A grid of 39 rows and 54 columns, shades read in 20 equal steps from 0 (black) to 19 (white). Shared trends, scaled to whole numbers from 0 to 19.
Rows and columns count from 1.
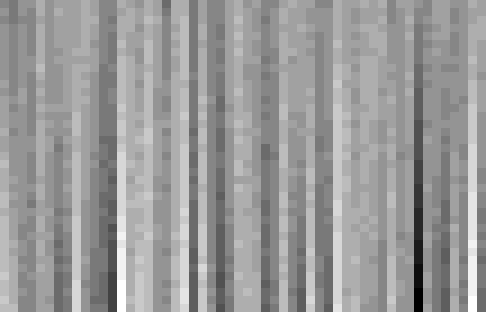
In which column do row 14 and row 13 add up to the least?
47
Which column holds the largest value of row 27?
53
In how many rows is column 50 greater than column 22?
24
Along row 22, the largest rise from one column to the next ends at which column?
14
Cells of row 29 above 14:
6
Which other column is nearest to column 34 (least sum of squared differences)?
54
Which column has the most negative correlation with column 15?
12
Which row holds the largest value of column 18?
3
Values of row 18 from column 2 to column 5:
11 11 11 13
